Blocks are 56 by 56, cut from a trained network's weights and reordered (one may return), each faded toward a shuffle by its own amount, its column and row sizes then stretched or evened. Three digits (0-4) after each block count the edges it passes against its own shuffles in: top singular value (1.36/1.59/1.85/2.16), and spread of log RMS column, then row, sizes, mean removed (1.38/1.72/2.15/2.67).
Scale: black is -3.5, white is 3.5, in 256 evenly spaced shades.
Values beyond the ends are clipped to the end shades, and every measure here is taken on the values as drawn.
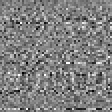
4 0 4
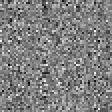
2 3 1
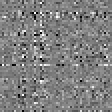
0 4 4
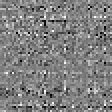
1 3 4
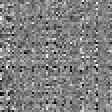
2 4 1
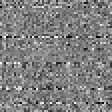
3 1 4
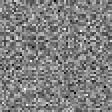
4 0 0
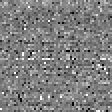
2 0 1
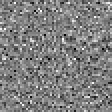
3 0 2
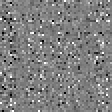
1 3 2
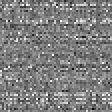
4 0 3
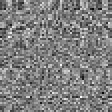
4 1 3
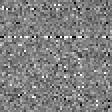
3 1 2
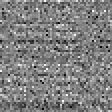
3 1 1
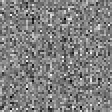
1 4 0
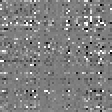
1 4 4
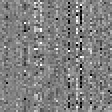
3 4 0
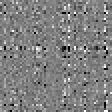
4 4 2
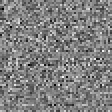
0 0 4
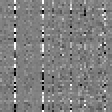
4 4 0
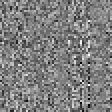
3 4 1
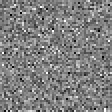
1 0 1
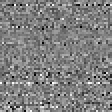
0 0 4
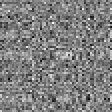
4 2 2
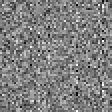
2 3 0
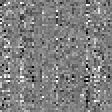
3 4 2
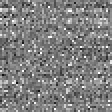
3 2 0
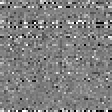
4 0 4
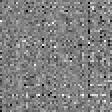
1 3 3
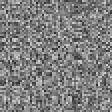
4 0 0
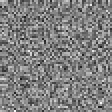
4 0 1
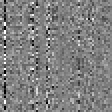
4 4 0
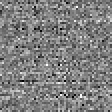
1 1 2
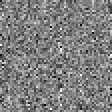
2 3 0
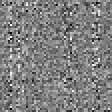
0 4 2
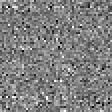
2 0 2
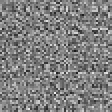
4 2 2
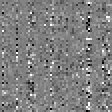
1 4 2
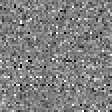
0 0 3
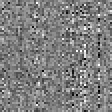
0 4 1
